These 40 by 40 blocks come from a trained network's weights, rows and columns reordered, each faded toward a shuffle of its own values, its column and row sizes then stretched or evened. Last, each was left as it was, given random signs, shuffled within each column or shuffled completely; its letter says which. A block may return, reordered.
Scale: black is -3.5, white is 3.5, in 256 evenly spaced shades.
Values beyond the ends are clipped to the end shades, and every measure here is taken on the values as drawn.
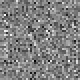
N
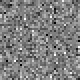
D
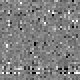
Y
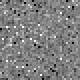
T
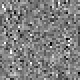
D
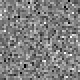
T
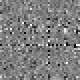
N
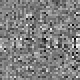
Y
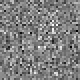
Y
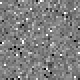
T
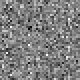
D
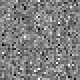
D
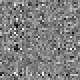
Y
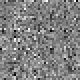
N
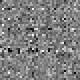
N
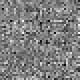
Y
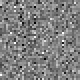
D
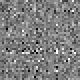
N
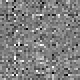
Y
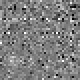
N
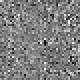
Y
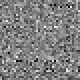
N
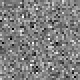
D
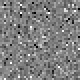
D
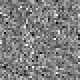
D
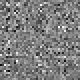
N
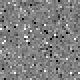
T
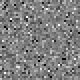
T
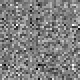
Y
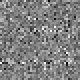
N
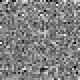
N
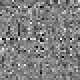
Y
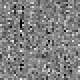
D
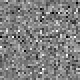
N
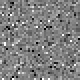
T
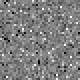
T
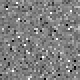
T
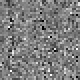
N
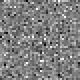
T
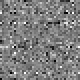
N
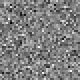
T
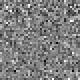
N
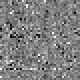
N
